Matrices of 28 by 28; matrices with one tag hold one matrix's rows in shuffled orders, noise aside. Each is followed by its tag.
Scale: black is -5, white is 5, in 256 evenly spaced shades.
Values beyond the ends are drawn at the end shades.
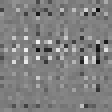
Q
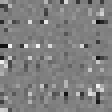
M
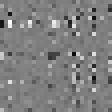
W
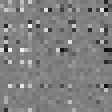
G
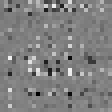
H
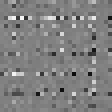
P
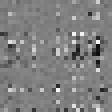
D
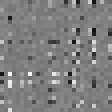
W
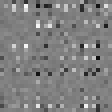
Q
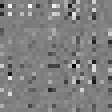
W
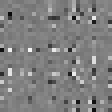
W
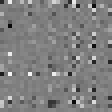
W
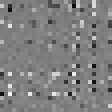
W
